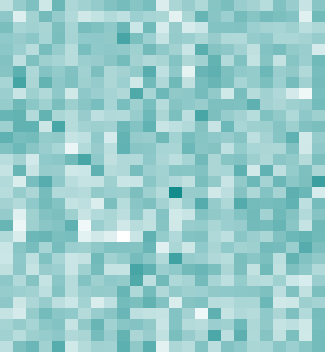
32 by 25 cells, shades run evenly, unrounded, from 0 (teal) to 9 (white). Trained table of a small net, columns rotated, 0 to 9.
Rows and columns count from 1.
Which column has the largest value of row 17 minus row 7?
2
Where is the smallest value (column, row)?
14, 18
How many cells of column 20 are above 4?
27
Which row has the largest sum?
28
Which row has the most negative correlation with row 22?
4
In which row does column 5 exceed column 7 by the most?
15
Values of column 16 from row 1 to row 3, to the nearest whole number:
6 3 7
